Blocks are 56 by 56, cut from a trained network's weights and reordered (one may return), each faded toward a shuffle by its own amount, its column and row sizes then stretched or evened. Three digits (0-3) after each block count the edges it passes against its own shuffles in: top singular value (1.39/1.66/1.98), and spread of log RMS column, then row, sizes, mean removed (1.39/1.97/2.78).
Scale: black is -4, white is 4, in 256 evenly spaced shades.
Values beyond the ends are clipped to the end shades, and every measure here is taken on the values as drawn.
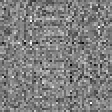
2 1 1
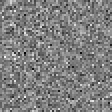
2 1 0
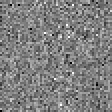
0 1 0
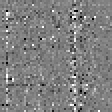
2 2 1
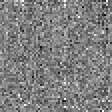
1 1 0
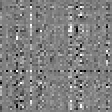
2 3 2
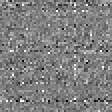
1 1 2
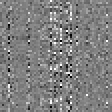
3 3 0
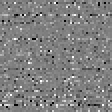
2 1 2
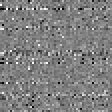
3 1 2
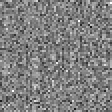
1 0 0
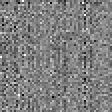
2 2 0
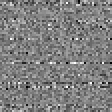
0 0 3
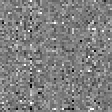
1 2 1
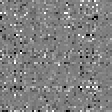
1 2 2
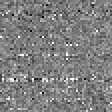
1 0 2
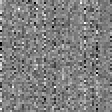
0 3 0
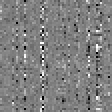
3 3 0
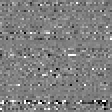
1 0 3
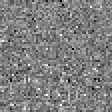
1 0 1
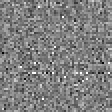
1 0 1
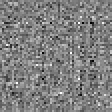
1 1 2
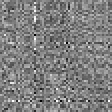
3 1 1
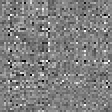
3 2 2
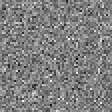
2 1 0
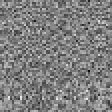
3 0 0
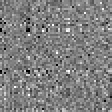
3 1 1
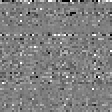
1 1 3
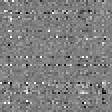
1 1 3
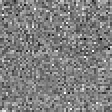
1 0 1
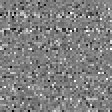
1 0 2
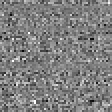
0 0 3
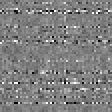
3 1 3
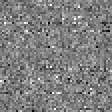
0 0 2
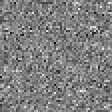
2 0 1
